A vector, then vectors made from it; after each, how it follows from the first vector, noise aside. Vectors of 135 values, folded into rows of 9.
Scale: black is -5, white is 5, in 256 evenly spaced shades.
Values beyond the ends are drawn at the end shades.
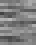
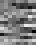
reversed, scaled up.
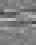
partly zeroed.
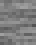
reversed, negated, shrunk.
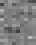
wrapped around, partly zeroed.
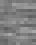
reversed, negated, shrunk.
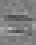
wrapped around, partly zeroed.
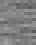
reversed, shrunk.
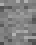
wrapped around, partly zeroed.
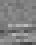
wrapped around, partly zeroed.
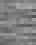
reversed, negated, shrunk.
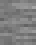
reversed, negated, shrunk.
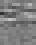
partly zeroed.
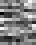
scaled up.
